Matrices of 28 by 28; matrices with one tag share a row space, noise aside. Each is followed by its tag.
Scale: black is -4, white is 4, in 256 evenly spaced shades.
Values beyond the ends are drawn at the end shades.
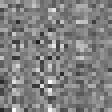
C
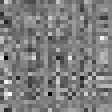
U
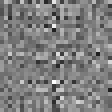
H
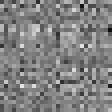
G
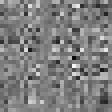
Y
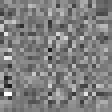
U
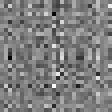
H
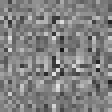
H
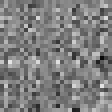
Y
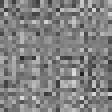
G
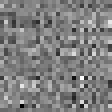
G
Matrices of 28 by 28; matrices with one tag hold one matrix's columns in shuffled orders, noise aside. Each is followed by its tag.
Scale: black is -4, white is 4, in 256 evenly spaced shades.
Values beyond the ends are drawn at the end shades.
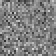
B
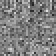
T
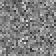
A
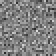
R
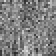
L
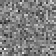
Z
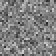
B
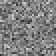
Z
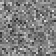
Z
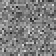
R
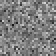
Z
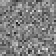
B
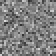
B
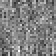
L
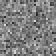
B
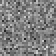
Z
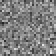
B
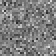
Z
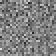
A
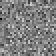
R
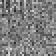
T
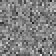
B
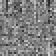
T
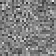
A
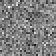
R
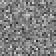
Z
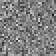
A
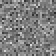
R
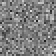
Z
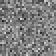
R
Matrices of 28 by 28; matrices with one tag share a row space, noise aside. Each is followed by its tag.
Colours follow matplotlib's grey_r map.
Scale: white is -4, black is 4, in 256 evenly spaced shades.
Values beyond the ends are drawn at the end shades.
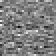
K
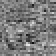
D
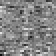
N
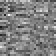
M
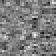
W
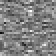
N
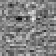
D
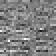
M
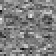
N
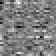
K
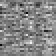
N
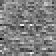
N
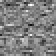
N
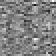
W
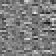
W
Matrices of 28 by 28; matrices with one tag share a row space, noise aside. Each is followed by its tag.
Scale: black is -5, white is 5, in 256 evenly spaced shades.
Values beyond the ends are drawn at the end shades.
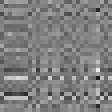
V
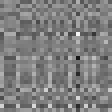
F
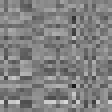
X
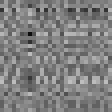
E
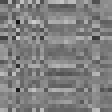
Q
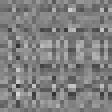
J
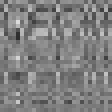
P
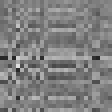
Q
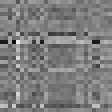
Q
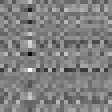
E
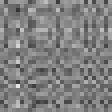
P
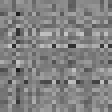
J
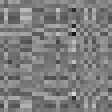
X
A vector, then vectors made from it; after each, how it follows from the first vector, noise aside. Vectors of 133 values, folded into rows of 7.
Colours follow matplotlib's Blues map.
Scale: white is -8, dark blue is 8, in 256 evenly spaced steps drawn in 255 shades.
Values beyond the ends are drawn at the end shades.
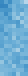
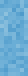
wrapped around, negated, shrunk.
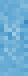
wrapped around, partly zeroed.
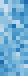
negated, scaled up.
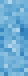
wrapped around.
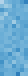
negated, partly zeroed.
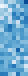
negated, scaled up.
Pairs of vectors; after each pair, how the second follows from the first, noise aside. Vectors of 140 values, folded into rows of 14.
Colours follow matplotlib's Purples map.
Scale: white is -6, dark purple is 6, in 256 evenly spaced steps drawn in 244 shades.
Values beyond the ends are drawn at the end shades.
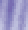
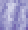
negated.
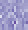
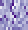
reversed, negated, scaled up.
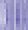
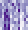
wrapped around, negated, scaled up.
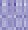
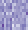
reversed, negated.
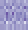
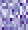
wrapped around, negated, scaled up.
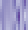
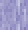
wrapped around, negated, shrunk.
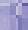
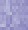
reversed, negated, shrunk.
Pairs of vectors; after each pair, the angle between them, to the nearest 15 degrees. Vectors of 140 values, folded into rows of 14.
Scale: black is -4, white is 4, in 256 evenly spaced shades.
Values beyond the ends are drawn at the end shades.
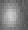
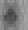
165 degrees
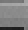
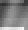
150 degrees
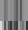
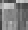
105 degrees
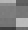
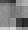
165 degrees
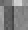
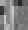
150 degrees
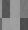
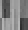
15 degrees
